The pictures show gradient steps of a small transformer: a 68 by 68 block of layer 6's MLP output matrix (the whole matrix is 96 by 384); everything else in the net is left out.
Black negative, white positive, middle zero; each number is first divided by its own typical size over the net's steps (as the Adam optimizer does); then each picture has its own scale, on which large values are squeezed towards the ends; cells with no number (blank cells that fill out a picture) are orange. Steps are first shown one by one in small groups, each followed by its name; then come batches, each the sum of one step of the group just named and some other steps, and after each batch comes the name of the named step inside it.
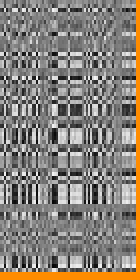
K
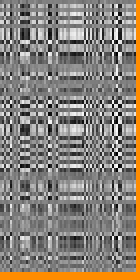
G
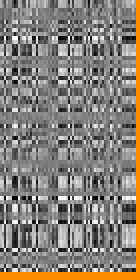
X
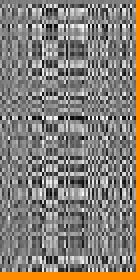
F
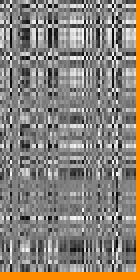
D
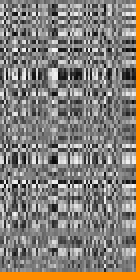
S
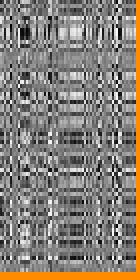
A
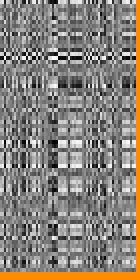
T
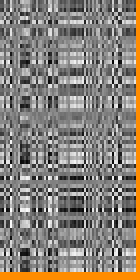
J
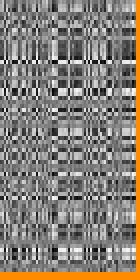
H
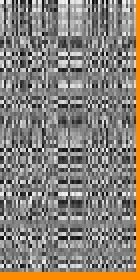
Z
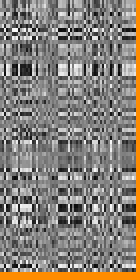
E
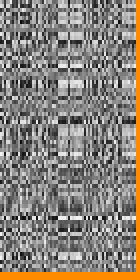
Z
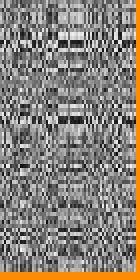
G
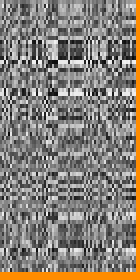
H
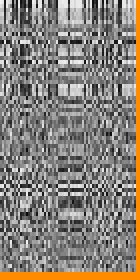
Z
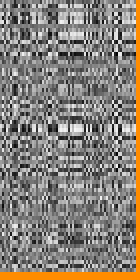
G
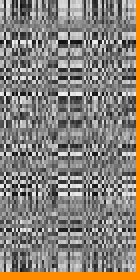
K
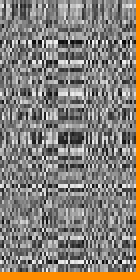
F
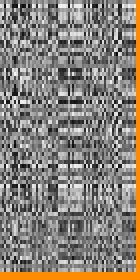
G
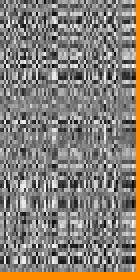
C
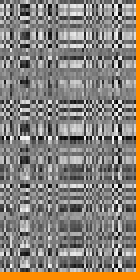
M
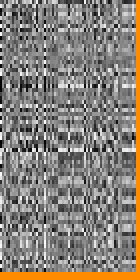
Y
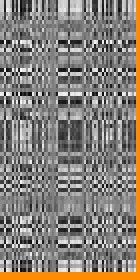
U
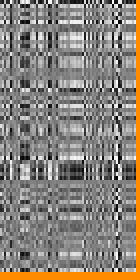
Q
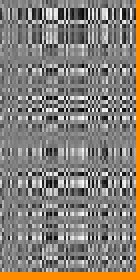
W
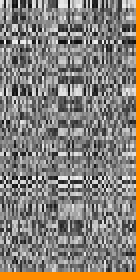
U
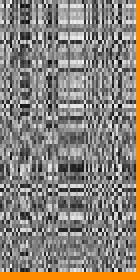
Q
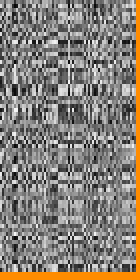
Y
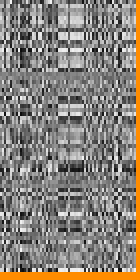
Q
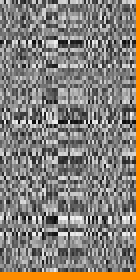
C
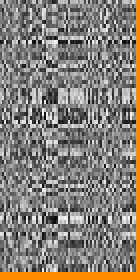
C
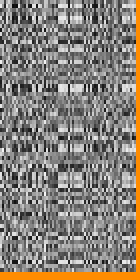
Y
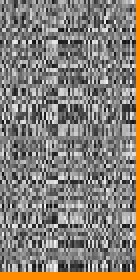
C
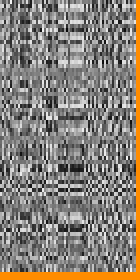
Q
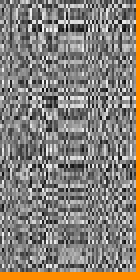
Q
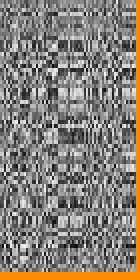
C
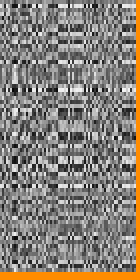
M
